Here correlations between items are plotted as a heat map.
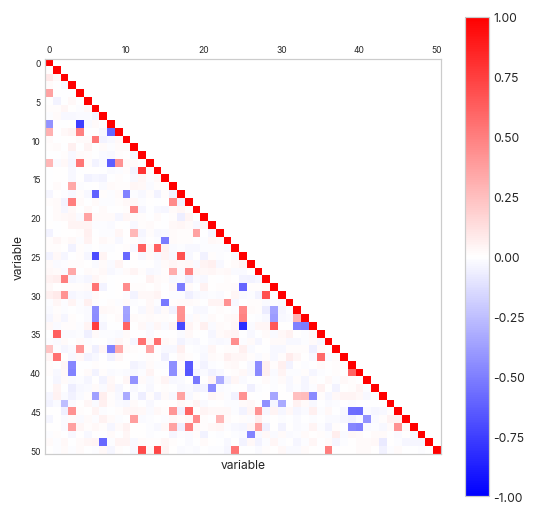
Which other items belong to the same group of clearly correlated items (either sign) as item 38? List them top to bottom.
1, 35
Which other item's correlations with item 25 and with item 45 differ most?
34
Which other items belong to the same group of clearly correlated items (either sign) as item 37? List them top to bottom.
0, 4, 8, 9, 13
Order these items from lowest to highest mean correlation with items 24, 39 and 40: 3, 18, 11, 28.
18, 3, 11, 28
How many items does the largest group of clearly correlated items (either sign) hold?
9
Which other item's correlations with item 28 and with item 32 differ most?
30
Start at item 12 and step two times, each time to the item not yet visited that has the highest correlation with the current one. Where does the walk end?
50
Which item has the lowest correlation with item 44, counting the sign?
28
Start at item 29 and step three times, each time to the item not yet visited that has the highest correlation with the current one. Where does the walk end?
10
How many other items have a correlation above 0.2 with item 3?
5
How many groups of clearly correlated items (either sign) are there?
12
